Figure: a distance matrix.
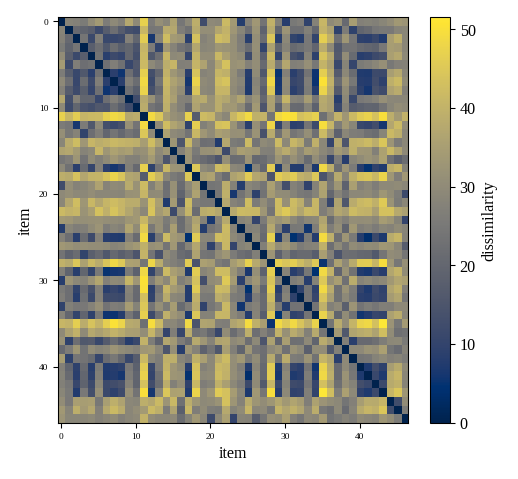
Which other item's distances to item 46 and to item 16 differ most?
38
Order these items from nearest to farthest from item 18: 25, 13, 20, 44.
44, 20, 13, 25
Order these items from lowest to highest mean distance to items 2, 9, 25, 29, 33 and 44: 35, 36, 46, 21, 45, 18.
46, 45, 36, 21, 18, 35
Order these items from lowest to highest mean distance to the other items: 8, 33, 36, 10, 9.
8, 10, 33, 9, 36
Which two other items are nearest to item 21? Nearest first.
14, 36
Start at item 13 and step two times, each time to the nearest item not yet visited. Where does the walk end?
27
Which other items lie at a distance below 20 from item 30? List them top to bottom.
0, 19, 24, 33
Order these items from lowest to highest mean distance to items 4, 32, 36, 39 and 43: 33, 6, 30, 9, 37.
6, 37, 9, 33, 30
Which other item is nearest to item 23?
20
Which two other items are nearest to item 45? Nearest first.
44, 16
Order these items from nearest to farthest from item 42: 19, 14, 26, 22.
19, 26, 22, 14
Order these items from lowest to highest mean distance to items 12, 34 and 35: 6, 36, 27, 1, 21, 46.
6, 27, 1, 46, 36, 21
